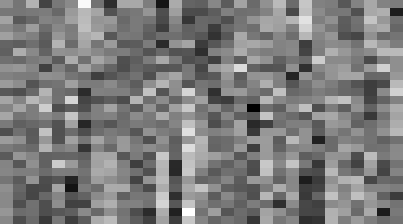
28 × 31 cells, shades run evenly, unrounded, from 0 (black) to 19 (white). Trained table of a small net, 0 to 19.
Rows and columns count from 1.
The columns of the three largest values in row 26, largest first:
13, 15, 9
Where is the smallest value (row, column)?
14, 20
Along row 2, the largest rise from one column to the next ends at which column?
24
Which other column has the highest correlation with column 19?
30
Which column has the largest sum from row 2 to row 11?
7
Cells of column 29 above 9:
16
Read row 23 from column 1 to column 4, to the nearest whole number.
9 7 11 6
